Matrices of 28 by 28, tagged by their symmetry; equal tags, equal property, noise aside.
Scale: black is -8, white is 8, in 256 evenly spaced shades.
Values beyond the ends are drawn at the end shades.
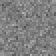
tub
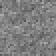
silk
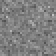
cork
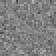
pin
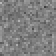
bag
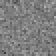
cork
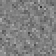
pin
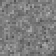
tub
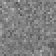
bag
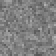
pin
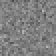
pin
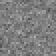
silk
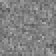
silk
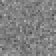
bag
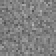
pin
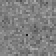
bag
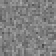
pin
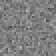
pin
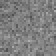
tub
